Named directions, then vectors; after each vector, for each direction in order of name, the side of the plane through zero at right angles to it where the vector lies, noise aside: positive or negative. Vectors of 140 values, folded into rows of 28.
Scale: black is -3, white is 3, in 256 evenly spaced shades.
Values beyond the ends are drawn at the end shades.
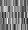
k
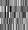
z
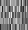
positive, positive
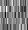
positive, positive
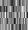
negative, negative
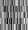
negative, positive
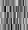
negative, positive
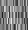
positive, negative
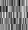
negative, negative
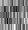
negative, positive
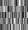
positive, positive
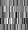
positive, negative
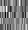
positive, positive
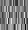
positive, negative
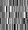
positive, negative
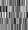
negative, negative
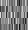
negative, negative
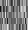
negative, negative
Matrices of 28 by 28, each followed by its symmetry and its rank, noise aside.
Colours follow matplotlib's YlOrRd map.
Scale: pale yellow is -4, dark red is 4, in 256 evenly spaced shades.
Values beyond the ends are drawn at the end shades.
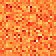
no symmetry, rank six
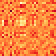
symmetric, rank three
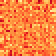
antisymmetric, rank six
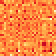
symmetric, rank four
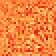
antisymmetric, rank six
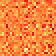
no symmetry, rank six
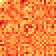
symmetric, rank four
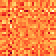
antisymmetric, rank four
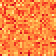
no symmetry, rank six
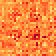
symmetric, rank four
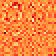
no symmetry, rank four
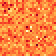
symmetric, rank six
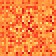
no symmetry, rank three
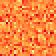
antisymmetric, rank six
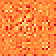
symmetric, rank four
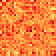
symmetric, rank six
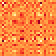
symmetric, rank three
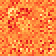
symmetric, rank four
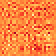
antisymmetric, rank four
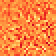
antisymmetric, rank six
